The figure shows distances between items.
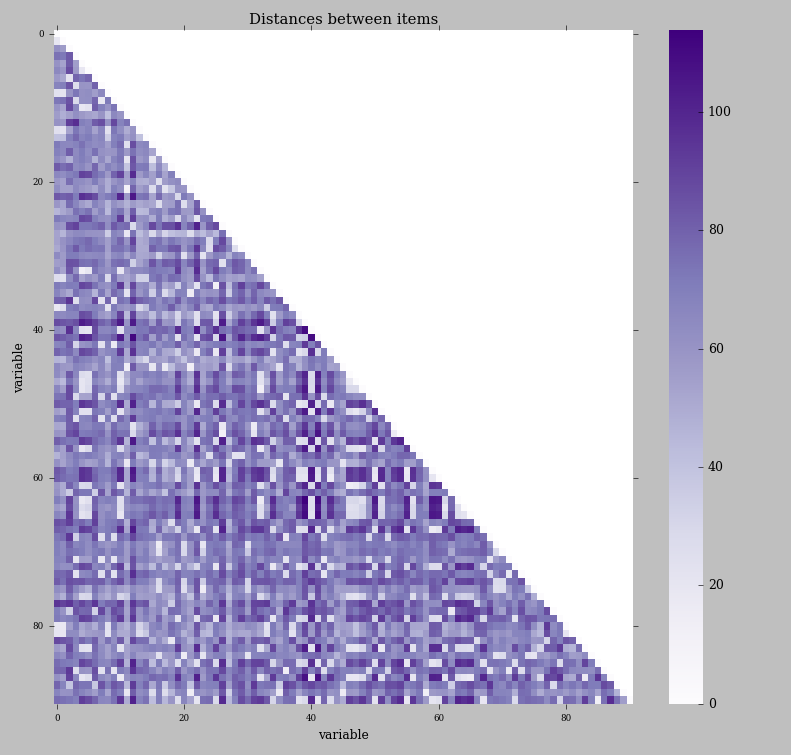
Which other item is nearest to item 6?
2
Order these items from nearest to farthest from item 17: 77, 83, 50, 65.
50, 77, 83, 65
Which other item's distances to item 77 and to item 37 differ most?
0
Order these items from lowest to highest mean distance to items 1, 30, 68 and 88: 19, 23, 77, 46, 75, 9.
23, 75, 9, 46, 19, 77
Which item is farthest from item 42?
39
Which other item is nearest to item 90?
85
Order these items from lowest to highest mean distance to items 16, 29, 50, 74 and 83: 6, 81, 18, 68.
81, 18, 68, 6
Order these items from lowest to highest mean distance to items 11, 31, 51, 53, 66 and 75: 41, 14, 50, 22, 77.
14, 77, 50, 22, 41
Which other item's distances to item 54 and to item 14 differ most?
26
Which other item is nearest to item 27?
11
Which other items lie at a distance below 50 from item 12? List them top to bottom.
26, 31, 53, 54
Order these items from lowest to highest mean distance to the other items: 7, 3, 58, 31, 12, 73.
58, 7, 3, 73, 31, 12
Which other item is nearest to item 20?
84
